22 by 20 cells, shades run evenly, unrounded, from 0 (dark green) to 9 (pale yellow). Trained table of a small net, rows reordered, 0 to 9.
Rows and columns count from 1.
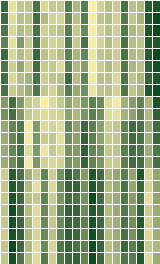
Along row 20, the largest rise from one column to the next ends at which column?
19
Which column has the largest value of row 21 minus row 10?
20
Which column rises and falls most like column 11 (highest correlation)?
17
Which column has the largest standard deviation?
12
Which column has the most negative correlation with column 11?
4
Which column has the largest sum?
7
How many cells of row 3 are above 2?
18
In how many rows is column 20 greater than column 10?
8
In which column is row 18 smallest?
2
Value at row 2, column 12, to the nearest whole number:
9
